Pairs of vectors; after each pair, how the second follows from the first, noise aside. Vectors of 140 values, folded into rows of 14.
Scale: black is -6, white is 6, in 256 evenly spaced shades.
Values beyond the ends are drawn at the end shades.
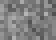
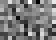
wrapped around, scaled up.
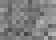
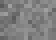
reversed, negated, shrunk.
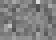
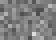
shuffled.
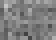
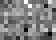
reversed, negated, scaled up.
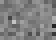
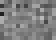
reversed.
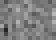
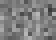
reversed.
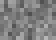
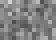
reversed.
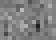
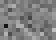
shuffled.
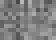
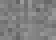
shrunk.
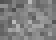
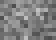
reversed.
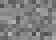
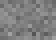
shrunk.
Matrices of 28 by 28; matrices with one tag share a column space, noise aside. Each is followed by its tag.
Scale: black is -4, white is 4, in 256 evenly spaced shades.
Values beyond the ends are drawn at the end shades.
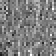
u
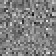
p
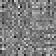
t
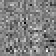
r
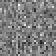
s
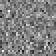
s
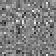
p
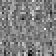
u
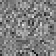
p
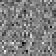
s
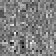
s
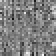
u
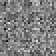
r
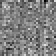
t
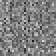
r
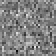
s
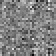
t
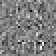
s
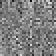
t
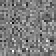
r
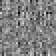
u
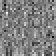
u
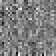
u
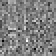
r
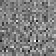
r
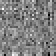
u
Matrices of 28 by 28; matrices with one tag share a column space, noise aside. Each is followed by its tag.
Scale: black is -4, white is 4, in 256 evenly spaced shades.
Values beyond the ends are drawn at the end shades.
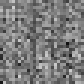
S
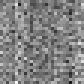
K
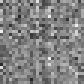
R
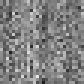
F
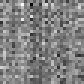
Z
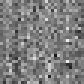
S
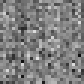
S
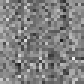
S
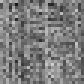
Z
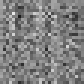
F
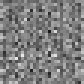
S
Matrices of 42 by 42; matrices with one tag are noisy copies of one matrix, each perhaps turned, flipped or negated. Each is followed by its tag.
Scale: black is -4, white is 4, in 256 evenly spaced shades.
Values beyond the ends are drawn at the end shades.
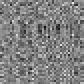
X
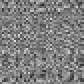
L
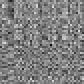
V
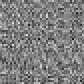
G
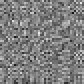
G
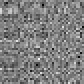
V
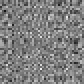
L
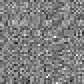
G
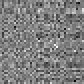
V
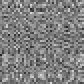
L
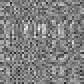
X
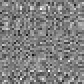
L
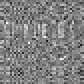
X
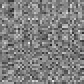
V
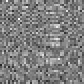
X
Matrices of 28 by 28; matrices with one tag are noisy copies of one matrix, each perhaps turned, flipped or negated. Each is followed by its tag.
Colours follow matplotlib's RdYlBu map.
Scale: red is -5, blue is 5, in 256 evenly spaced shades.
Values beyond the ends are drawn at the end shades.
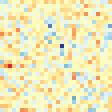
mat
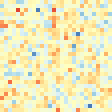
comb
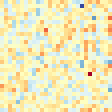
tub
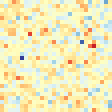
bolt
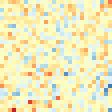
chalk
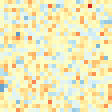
comb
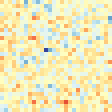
mat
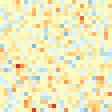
bolt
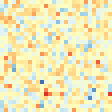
bolt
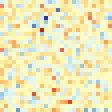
bolt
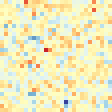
mat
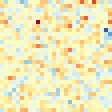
tub
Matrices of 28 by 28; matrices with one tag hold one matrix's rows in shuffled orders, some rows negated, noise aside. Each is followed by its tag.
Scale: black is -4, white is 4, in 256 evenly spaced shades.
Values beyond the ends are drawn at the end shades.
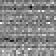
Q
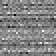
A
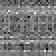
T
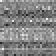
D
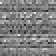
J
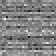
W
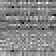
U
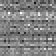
T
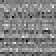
D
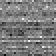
W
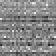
J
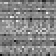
Q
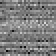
U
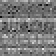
A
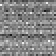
D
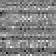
U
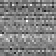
D
